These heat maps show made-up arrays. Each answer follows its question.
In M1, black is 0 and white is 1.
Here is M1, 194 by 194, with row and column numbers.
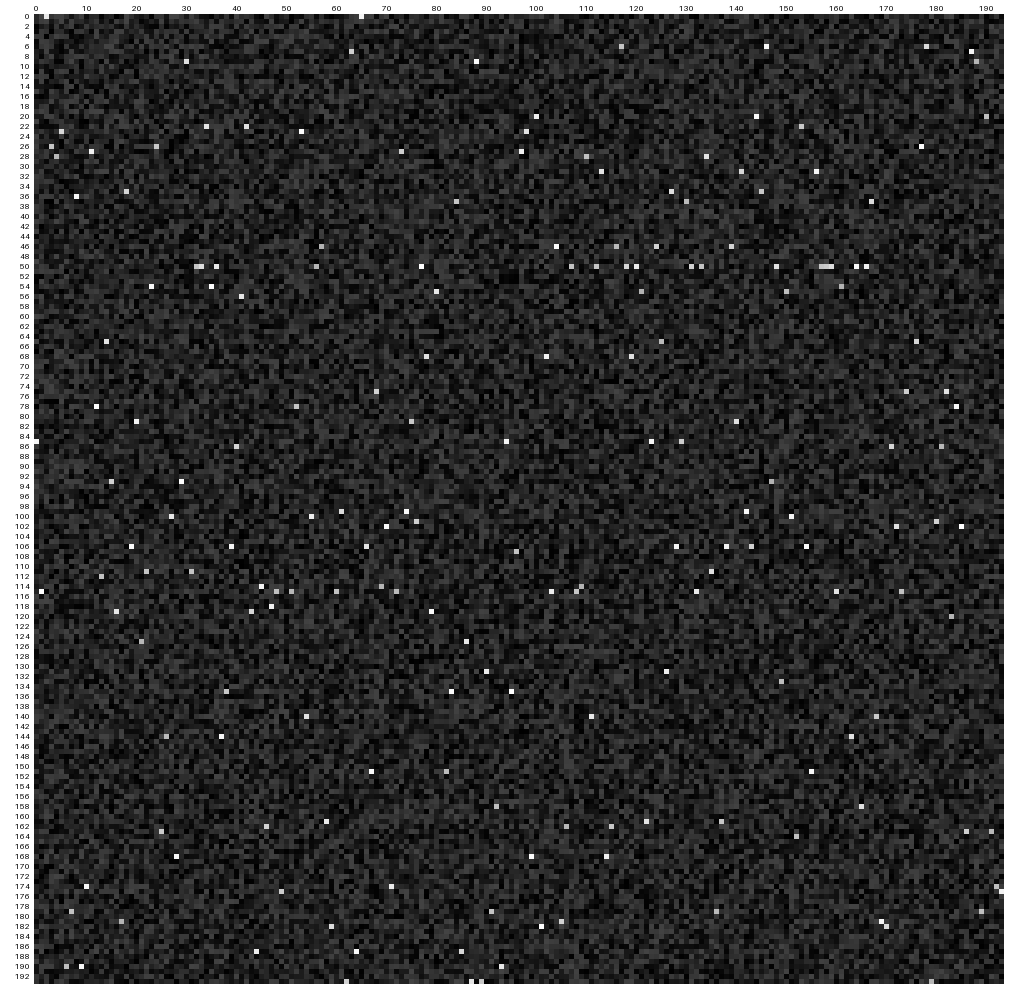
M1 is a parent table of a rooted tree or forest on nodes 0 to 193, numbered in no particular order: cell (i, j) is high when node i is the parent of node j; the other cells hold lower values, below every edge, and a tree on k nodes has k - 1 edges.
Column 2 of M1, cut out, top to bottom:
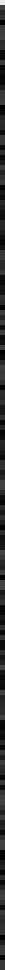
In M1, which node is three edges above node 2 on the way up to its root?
187
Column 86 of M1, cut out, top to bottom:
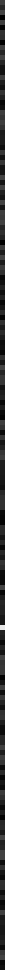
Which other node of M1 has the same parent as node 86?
21
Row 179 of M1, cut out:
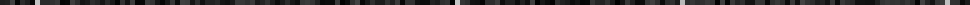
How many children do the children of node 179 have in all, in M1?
2
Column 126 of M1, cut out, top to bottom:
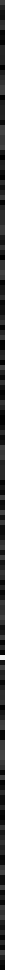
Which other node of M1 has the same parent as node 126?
90
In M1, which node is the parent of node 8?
36
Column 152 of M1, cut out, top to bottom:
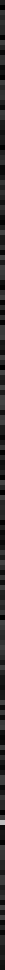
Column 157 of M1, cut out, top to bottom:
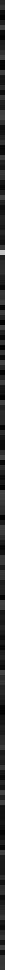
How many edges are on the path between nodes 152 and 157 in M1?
3
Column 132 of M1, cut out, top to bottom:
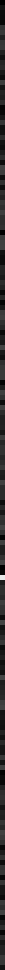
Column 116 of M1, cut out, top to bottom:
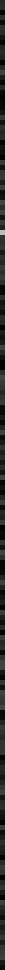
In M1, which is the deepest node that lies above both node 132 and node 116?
162
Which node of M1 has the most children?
50
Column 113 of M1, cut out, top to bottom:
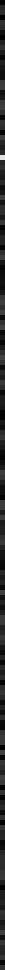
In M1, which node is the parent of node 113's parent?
111
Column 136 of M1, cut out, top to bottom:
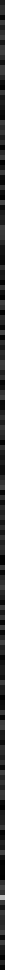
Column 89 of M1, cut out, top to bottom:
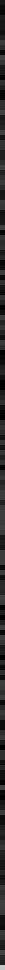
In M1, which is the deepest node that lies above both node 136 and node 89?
193
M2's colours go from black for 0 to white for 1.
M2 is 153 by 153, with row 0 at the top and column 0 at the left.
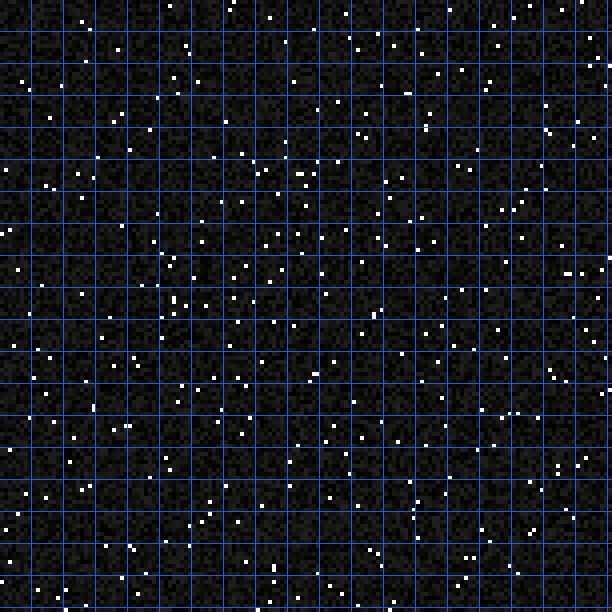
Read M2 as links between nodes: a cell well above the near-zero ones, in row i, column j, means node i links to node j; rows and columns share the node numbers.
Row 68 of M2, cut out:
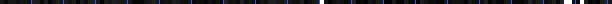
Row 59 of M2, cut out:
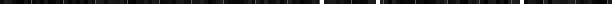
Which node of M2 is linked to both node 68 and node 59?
node 80
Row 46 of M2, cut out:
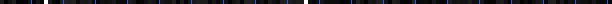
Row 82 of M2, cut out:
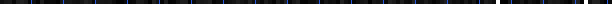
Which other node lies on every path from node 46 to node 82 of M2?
node 11
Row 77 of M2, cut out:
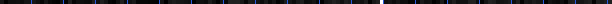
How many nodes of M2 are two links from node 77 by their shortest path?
3
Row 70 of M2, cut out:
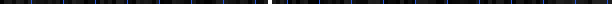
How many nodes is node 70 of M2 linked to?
1
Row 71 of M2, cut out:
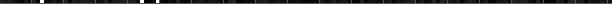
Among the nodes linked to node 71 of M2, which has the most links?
node 39
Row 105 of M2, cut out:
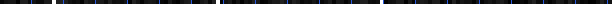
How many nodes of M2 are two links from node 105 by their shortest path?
4
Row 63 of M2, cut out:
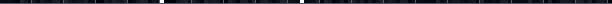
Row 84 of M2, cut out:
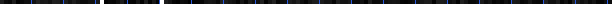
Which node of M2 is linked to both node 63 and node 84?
node 40
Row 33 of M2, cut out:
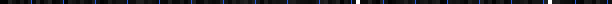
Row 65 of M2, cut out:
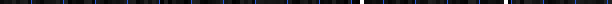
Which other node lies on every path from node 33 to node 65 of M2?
node 89
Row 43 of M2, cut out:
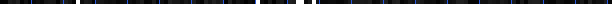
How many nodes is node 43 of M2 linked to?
5
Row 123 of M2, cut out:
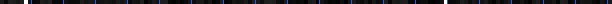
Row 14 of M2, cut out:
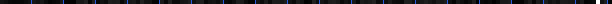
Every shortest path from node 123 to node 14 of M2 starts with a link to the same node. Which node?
node 111
